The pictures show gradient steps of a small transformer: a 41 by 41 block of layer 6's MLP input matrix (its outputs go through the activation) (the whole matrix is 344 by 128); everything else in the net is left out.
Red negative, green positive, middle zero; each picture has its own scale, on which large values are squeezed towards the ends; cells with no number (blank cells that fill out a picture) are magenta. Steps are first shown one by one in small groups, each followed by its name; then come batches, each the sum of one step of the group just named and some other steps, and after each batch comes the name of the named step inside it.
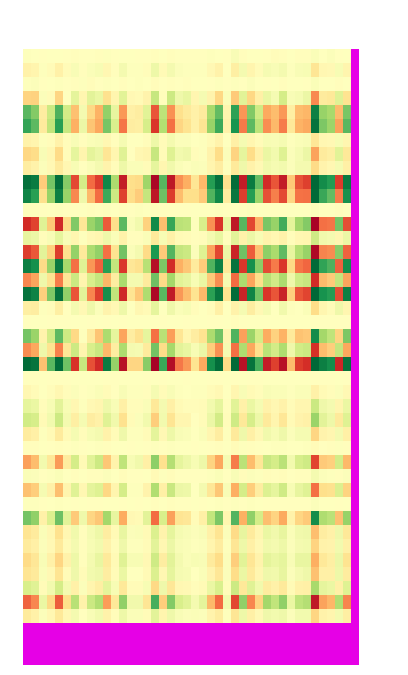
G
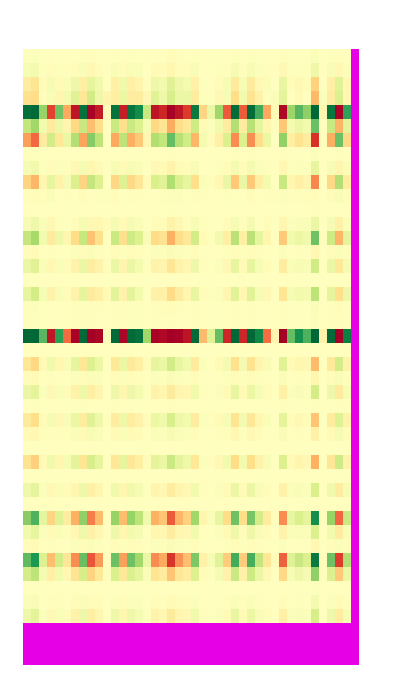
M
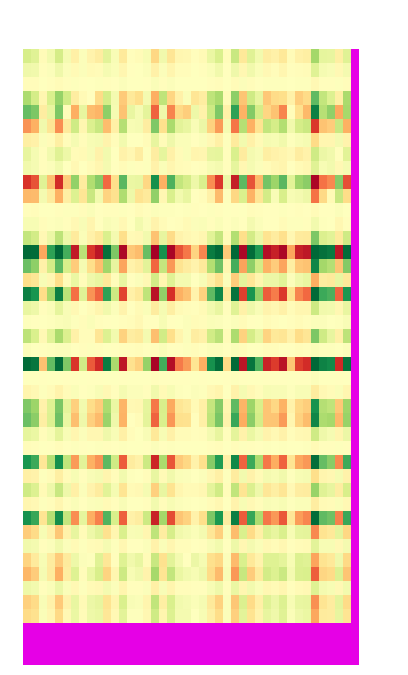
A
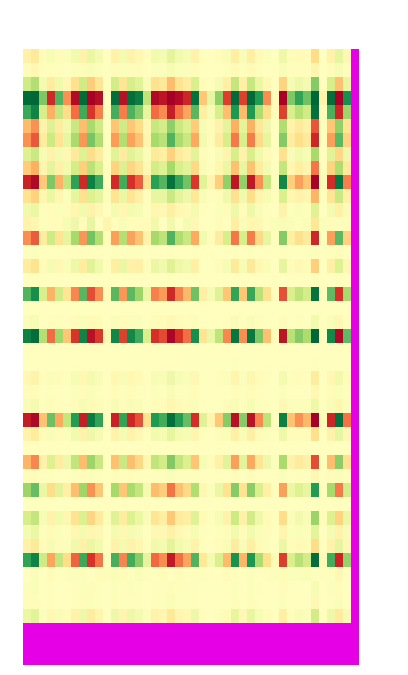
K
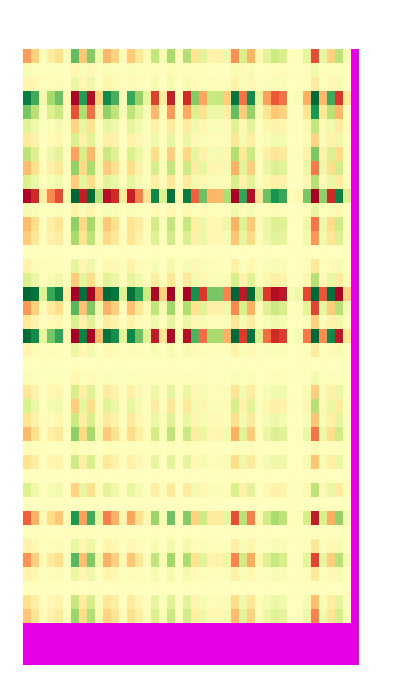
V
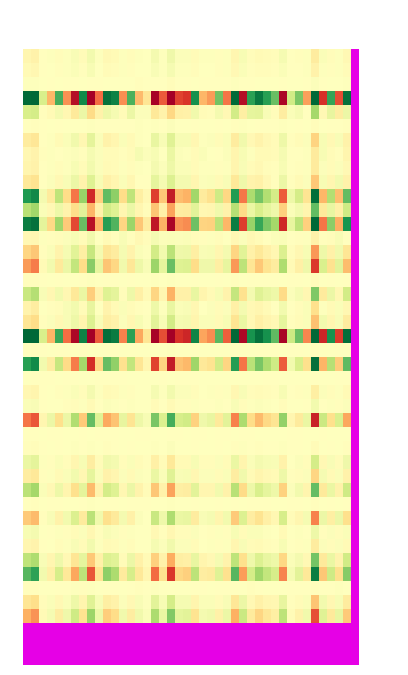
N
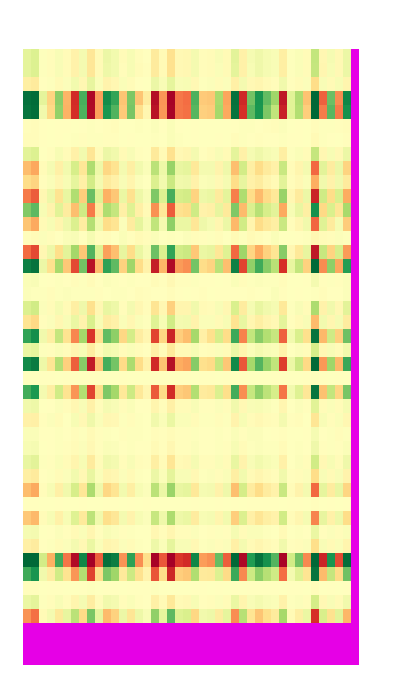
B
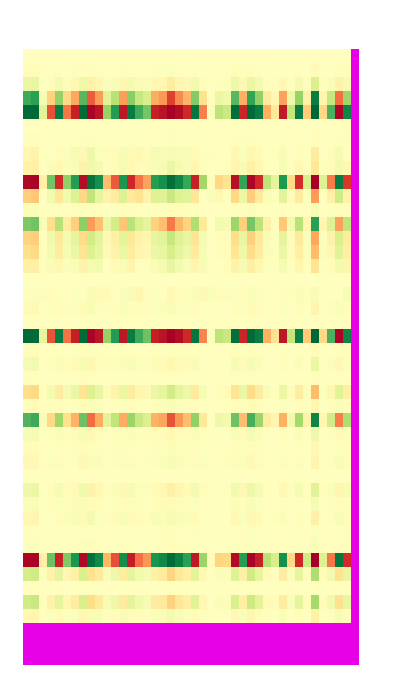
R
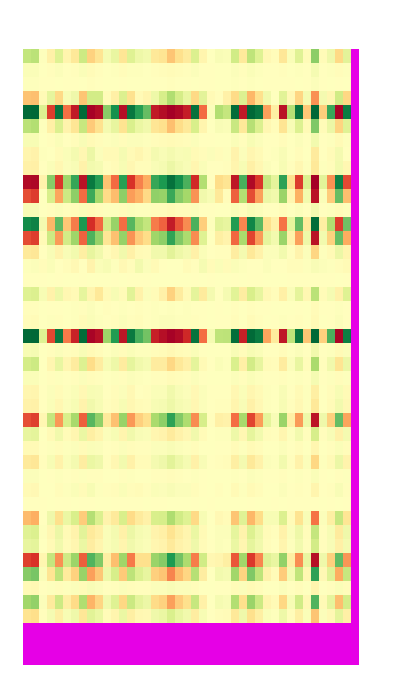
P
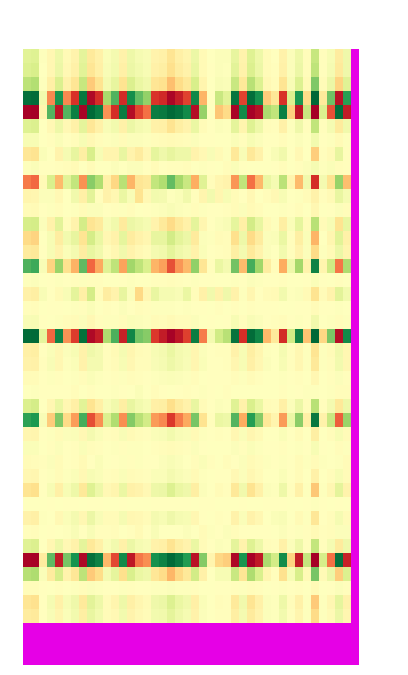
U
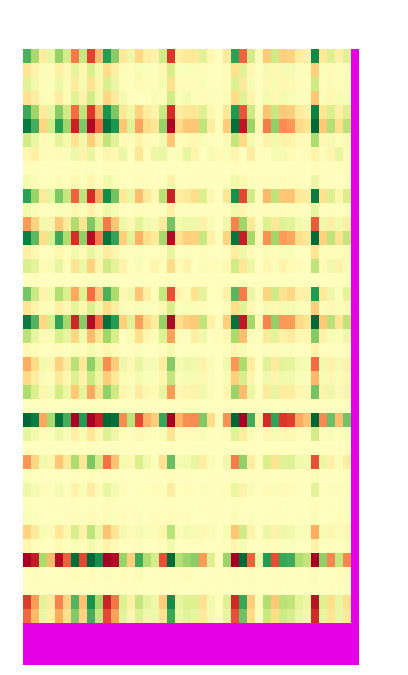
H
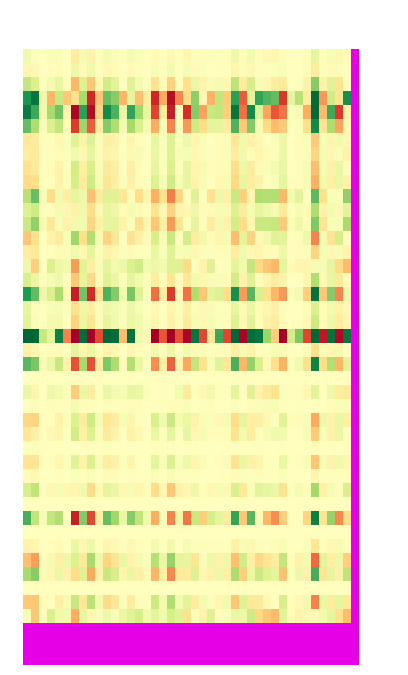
N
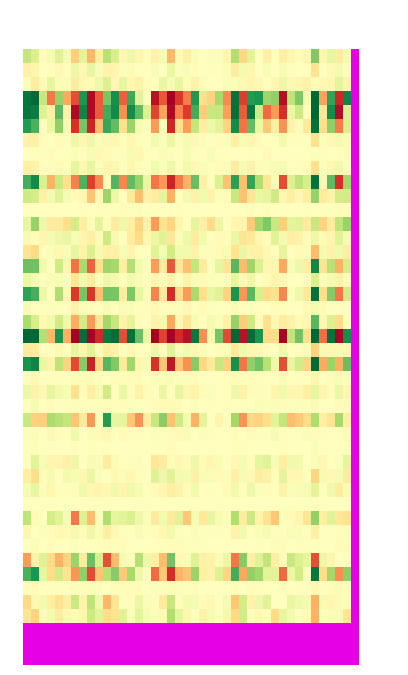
N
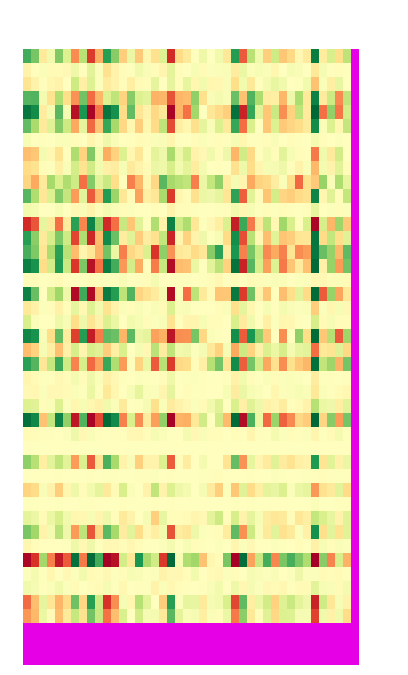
H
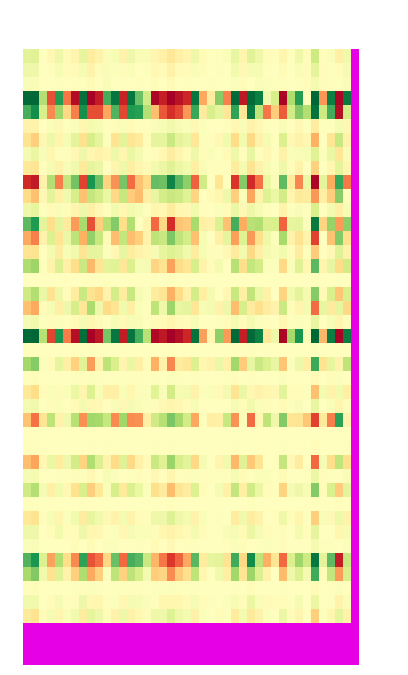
K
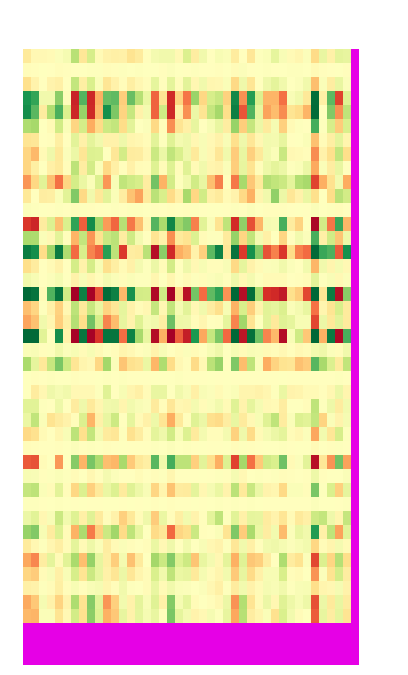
V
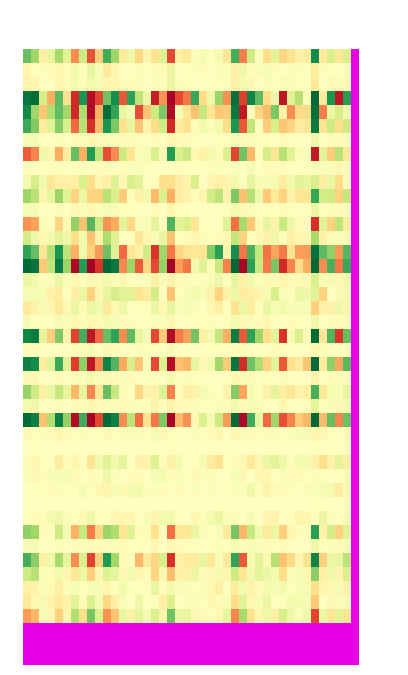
B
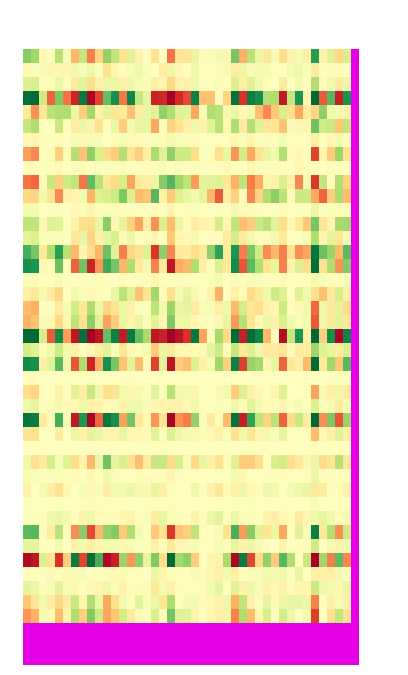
U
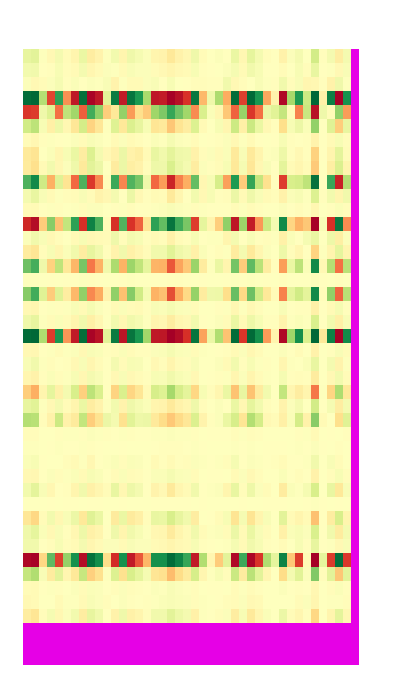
U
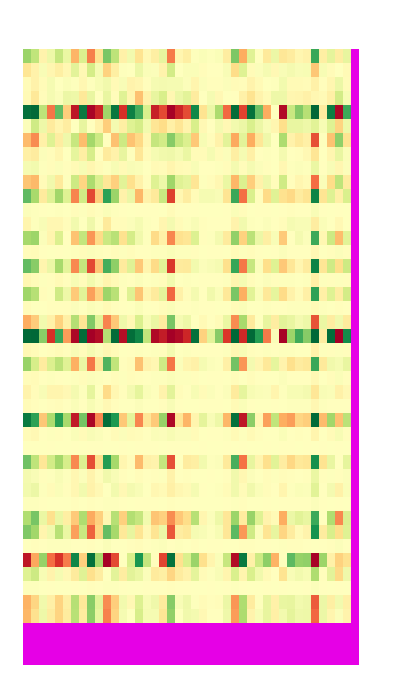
M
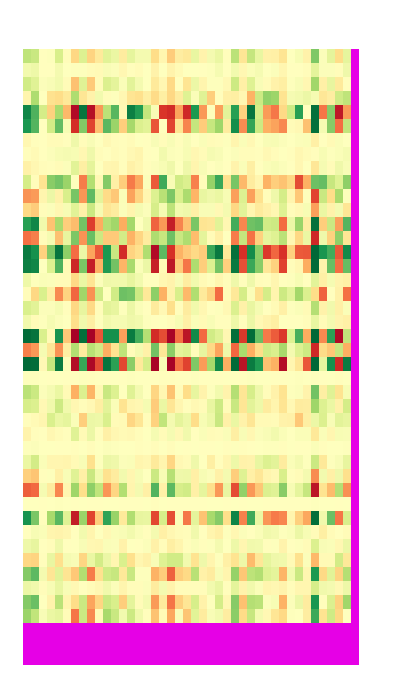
P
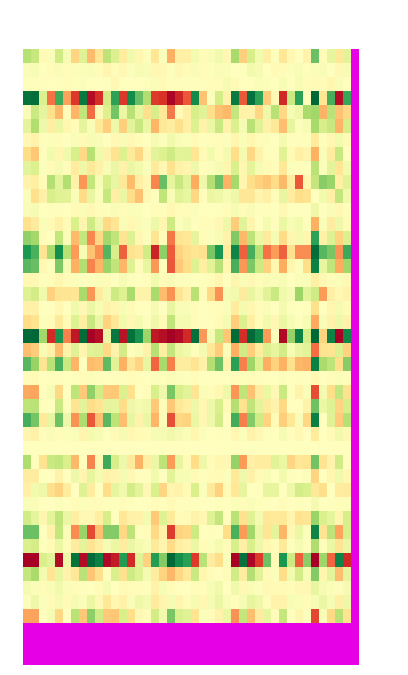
U
